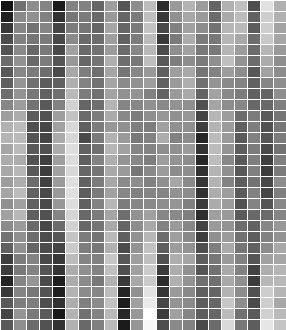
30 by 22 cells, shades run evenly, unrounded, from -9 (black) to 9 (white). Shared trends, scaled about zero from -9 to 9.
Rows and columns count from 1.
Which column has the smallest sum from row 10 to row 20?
16
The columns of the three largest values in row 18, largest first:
6, 2, 17
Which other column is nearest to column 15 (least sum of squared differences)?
14
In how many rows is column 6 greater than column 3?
28
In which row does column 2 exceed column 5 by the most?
29
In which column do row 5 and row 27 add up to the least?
5
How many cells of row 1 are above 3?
6
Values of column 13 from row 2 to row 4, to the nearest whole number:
-5 -4 -5
